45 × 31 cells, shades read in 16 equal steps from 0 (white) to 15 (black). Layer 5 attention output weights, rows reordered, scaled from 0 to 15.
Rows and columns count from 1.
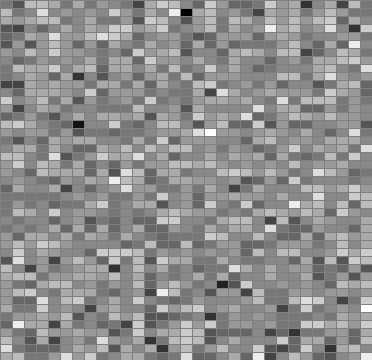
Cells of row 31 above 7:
10
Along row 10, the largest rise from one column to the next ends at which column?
7
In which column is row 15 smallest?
21
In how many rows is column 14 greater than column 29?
22
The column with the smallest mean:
31
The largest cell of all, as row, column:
2, 16
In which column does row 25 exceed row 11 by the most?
17
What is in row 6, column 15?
6
